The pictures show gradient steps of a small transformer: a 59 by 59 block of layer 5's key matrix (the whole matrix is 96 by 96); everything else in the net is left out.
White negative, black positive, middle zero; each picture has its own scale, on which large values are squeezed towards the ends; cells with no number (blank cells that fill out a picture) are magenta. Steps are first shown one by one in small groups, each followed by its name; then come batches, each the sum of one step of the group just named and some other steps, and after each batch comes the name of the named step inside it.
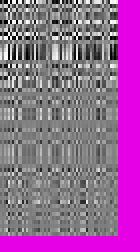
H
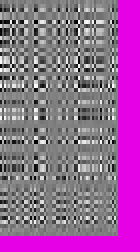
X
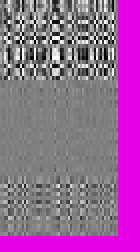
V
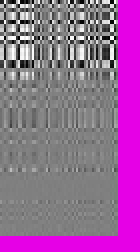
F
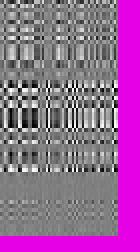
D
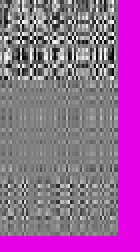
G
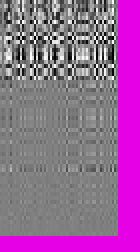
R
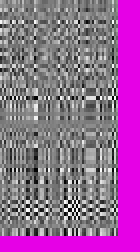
R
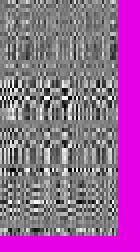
H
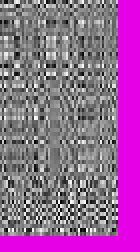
X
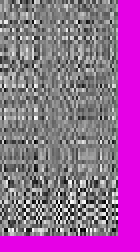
F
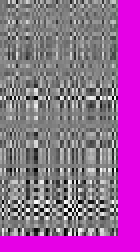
H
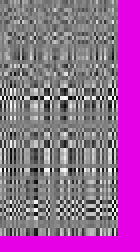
R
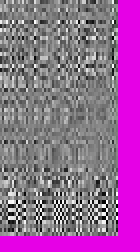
R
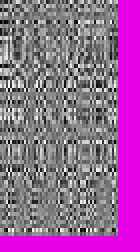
X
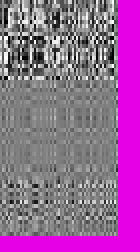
G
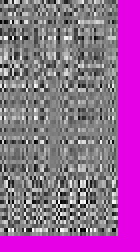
X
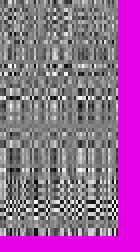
V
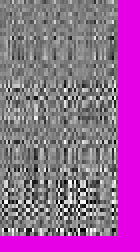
R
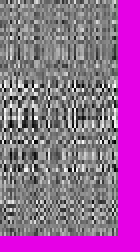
D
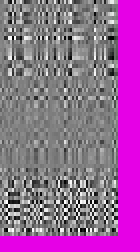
R
